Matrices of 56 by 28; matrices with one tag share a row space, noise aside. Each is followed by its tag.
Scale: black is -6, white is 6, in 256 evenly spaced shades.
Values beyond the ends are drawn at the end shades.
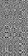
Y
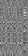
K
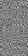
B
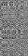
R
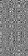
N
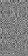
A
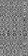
K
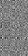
A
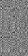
A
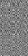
A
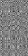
A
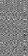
K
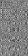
A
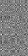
A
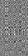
Y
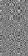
N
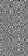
N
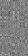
A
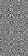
N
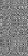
B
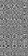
K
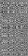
R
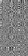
N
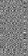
K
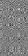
N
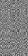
A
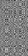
Y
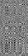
Y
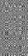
Y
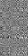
B
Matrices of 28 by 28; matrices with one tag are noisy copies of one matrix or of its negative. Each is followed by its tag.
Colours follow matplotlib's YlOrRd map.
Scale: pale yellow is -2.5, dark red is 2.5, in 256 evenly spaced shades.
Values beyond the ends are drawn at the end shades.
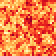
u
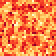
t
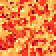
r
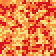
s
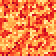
r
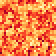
t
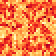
s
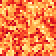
s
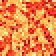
s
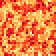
t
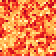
r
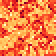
r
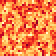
t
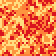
u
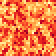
s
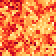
u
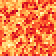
u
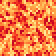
s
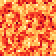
t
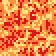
r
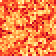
r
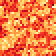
r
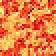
r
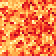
u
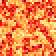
s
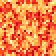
t
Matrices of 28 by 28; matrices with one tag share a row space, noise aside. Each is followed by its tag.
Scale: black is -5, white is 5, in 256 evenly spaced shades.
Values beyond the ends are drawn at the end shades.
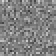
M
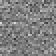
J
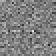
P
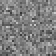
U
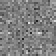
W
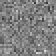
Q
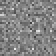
P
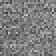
J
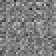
P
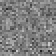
U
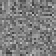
U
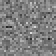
U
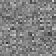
U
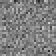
Q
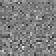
Q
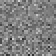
W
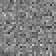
U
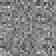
Q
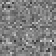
U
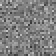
J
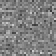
U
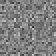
P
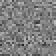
W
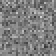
J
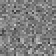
P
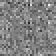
M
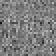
J
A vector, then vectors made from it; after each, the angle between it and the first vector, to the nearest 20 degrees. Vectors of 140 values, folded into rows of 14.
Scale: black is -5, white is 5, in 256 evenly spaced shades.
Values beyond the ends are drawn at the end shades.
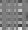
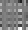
20 degrees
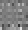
40 degrees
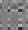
140 degrees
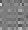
40 degrees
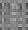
120 degrees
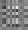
80 degrees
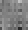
140 degrees
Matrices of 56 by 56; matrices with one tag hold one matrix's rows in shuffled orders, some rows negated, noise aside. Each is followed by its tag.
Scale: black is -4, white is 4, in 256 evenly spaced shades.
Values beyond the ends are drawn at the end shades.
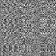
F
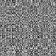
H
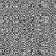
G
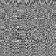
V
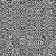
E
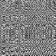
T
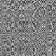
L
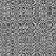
L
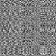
F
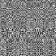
E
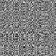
G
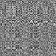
H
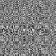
G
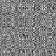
L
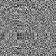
V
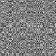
E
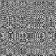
E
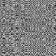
T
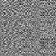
F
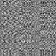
F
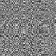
G
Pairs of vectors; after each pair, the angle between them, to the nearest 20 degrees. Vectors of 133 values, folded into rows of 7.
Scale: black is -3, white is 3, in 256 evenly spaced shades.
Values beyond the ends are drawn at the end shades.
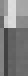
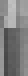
20 degrees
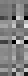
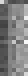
120 degrees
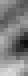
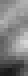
160 degrees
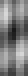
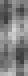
160 degrees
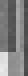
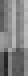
140 degrees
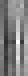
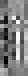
40 degrees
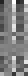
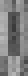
120 degrees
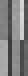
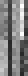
20 degrees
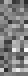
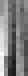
100 degrees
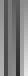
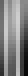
160 degrees
